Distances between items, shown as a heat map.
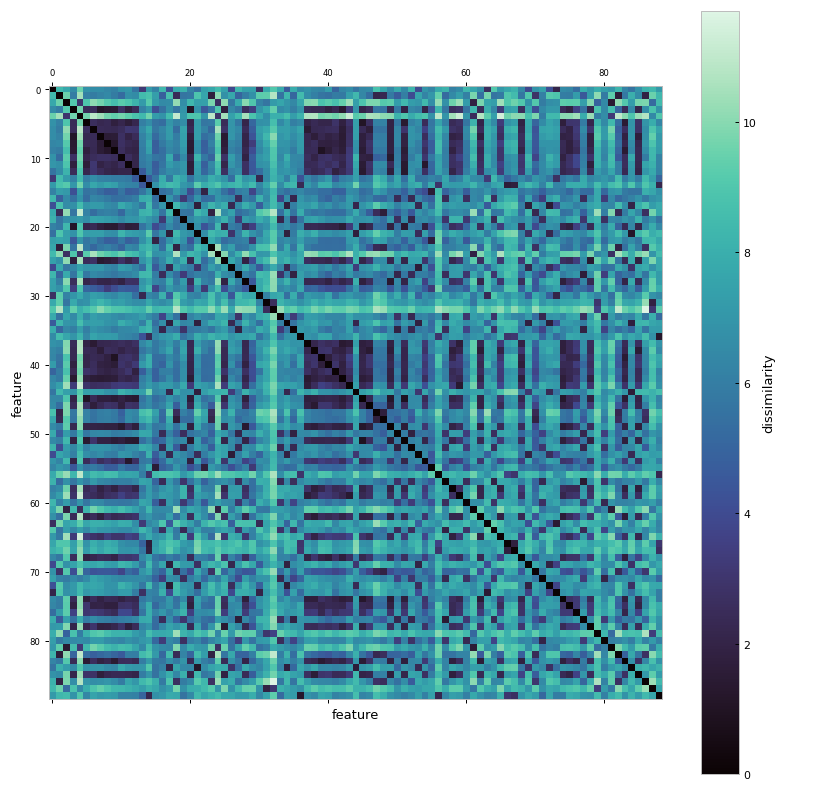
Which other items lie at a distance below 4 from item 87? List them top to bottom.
31, 32, 79
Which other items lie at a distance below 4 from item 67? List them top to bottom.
14, 36, 56, 66, 88
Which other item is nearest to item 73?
63
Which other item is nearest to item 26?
53
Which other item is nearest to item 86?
1
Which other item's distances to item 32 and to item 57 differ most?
77
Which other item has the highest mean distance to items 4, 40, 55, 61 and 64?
56
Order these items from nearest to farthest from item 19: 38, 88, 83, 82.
88, 82, 83, 38
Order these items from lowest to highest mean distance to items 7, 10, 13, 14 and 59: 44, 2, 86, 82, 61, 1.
82, 1, 86, 44, 61, 2
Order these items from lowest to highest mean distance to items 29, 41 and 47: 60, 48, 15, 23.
48, 23, 15, 60
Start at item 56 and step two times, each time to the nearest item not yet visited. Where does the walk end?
36
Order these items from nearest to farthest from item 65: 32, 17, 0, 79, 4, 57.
0, 57, 17, 79, 32, 4
